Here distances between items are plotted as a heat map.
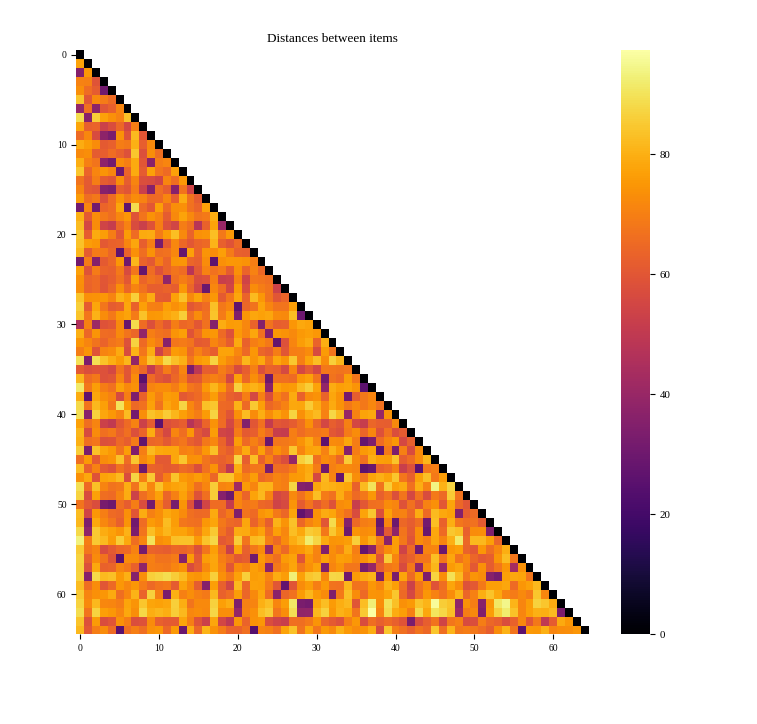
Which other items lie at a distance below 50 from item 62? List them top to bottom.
20, 28, 29, 48, 51, 61
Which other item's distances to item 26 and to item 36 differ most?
37
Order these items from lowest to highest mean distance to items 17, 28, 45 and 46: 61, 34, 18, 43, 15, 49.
43, 15, 18, 49, 61, 34
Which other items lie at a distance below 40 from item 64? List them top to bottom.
5, 13, 22, 56
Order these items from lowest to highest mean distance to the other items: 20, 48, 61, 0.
20, 48, 61, 0
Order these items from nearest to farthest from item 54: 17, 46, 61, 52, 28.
46, 52, 28, 17, 61
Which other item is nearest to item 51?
28
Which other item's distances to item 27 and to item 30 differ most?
6
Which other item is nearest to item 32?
25
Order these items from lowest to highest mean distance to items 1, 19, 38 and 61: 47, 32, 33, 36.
36, 32, 33, 47
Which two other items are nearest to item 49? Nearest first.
19, 18
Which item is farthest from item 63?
0
